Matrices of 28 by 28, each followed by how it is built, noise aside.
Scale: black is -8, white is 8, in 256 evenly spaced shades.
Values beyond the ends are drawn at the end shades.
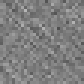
Toeplitz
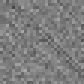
Toeplitz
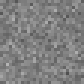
noise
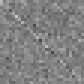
diagonal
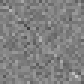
diagonal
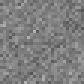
Hankel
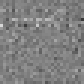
uneven rows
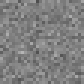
noise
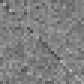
diagonal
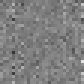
uneven columns
